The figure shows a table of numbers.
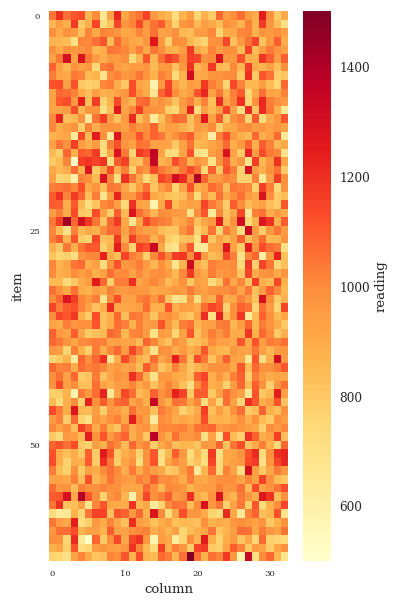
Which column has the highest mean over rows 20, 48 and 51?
22
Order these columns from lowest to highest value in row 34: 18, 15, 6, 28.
28, 6, 15, 18
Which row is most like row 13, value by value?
2
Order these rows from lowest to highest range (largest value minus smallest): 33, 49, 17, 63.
33, 49, 17, 63
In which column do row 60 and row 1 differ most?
32
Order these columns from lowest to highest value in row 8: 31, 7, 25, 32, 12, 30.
31, 30, 12, 7, 32, 25
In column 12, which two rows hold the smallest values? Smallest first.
52, 51
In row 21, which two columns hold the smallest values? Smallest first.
7, 20
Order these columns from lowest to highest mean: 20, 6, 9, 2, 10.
20, 2, 10, 6, 9
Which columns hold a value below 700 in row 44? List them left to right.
3, 8, 27
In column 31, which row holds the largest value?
40
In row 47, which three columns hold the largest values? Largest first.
11, 21, 3
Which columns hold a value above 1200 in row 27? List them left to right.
9, 14, 24, 27
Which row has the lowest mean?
61
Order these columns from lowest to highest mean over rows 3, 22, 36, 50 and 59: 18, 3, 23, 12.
18, 12, 23, 3
